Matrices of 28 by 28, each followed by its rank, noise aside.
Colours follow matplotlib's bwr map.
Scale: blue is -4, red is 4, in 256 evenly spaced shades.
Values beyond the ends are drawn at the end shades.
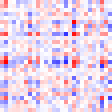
three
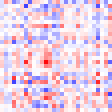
three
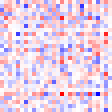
four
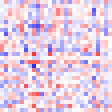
four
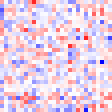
six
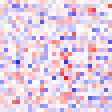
eight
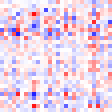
four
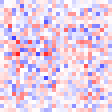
six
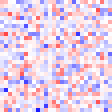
eight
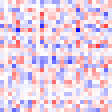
three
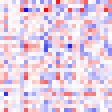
four
